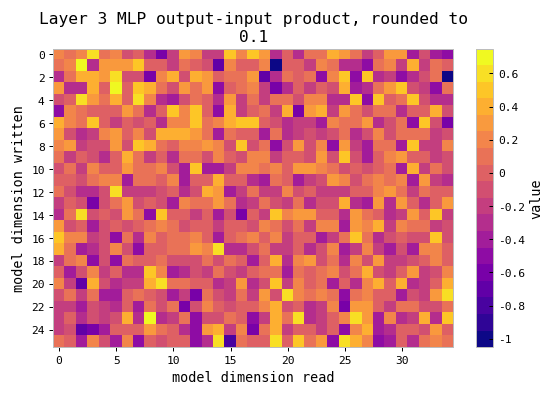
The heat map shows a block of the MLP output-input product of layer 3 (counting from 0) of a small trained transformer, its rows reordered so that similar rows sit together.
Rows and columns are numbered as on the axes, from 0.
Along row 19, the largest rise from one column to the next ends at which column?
8
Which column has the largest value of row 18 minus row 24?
2
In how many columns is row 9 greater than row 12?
17
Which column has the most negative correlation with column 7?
27
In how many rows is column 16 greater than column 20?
14
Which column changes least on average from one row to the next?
4
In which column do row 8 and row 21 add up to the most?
34
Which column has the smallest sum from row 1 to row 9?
19
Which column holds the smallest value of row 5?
21
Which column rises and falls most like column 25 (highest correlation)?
11
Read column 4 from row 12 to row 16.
-0.1 -0.1 0 -0.1 -0.1
